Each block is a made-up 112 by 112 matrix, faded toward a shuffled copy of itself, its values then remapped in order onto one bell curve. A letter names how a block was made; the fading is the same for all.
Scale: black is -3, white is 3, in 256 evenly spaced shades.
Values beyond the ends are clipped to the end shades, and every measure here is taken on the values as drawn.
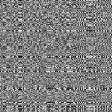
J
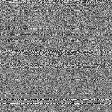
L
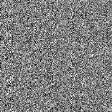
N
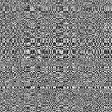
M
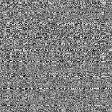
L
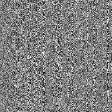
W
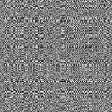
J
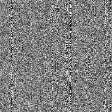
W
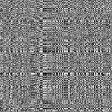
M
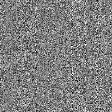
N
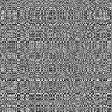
M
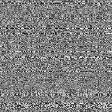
L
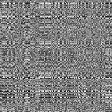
J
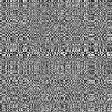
M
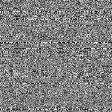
L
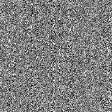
N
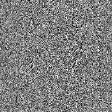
N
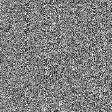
N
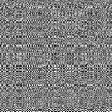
J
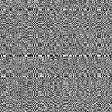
M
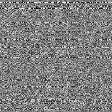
L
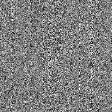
N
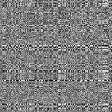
J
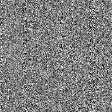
N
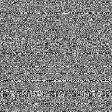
L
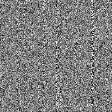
N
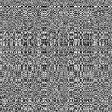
J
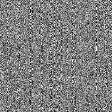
W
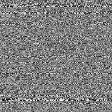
L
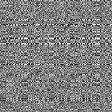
J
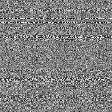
L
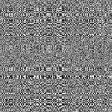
M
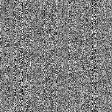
W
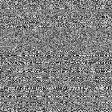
L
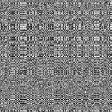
J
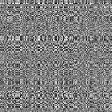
M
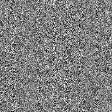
N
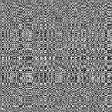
M
